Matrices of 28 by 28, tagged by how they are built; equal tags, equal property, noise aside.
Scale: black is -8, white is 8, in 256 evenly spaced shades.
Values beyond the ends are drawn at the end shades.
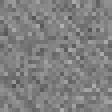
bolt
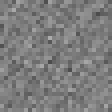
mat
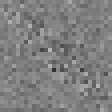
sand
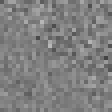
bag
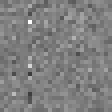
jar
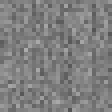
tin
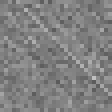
bolt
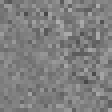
bag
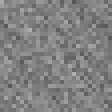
bolt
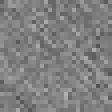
bolt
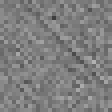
bolt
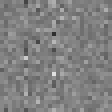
jar
